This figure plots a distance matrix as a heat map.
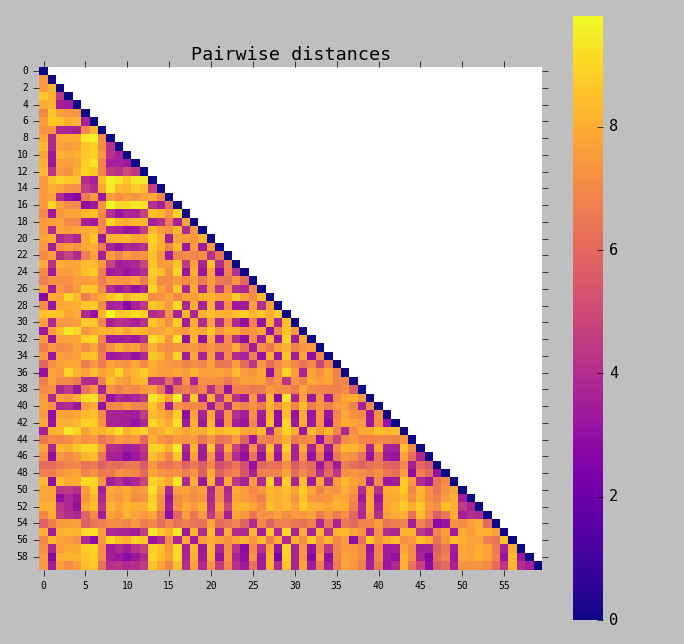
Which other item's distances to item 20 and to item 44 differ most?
48
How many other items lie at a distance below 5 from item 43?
4
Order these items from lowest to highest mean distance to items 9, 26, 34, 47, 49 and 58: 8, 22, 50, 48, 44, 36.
8, 48, 44, 22, 50, 36
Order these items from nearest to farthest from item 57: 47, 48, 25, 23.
23, 47, 48, 25
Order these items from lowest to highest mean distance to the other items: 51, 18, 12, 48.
12, 48, 51, 18
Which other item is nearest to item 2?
51
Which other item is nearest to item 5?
16
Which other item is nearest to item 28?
58
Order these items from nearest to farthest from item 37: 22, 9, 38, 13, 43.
13, 38, 22, 43, 9
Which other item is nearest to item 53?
15
